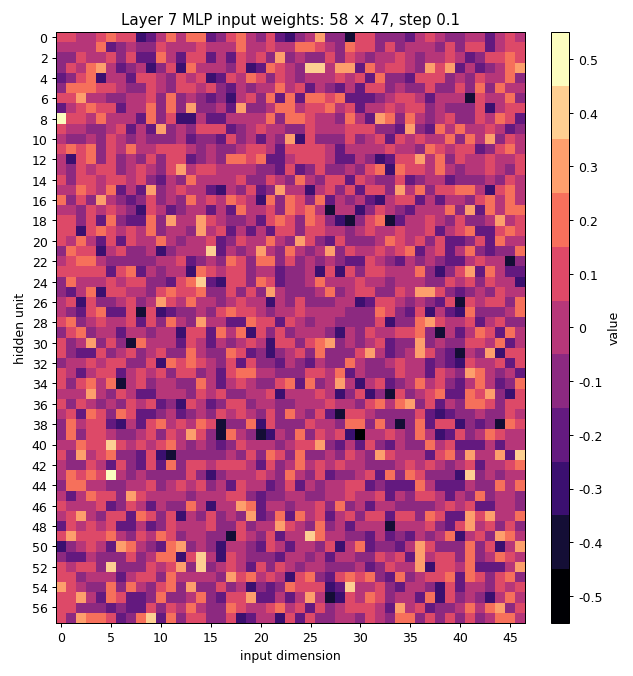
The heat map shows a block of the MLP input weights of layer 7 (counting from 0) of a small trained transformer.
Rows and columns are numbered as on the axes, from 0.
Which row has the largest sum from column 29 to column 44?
41
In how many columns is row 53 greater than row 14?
21
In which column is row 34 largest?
28
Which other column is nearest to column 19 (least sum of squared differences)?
38
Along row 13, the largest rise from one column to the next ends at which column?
34
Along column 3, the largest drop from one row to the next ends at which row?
31
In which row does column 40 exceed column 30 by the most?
39
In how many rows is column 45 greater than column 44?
30
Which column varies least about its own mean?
3
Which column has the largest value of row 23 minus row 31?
40
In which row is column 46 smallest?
24
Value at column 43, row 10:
0.3
